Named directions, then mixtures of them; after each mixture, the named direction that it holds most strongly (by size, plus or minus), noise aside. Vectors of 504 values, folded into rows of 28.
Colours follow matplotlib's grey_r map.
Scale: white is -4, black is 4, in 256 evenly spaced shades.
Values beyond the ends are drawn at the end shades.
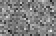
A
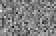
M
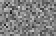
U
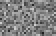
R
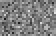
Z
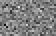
U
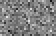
A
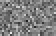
U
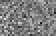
Z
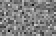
R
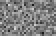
R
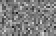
M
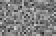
R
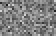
R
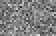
A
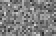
R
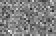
A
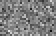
A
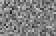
U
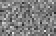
Z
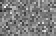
U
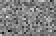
A
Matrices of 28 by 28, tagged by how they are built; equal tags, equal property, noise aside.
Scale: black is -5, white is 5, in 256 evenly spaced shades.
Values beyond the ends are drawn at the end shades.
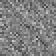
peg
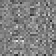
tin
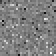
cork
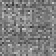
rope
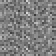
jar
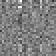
tin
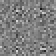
tin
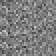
jar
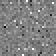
cork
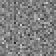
jar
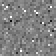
cork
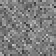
peg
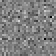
tin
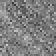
peg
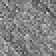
peg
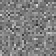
tin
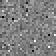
cork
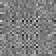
tin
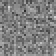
rope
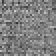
rope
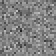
jar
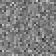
jar
